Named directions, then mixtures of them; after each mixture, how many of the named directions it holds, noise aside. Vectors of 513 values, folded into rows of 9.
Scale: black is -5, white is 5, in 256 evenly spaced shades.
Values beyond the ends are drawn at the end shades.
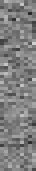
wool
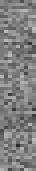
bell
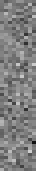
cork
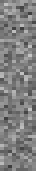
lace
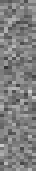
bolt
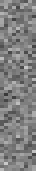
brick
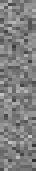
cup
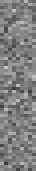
one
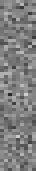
four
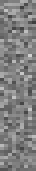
two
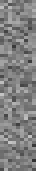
one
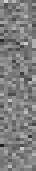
four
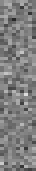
four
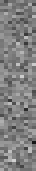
one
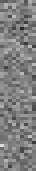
three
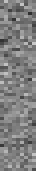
one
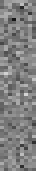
four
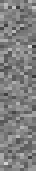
three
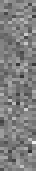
one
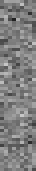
one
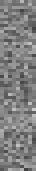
one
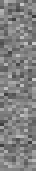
three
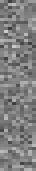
three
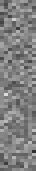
one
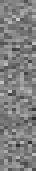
four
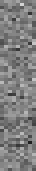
two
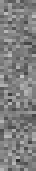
two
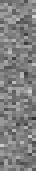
four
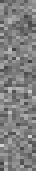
two
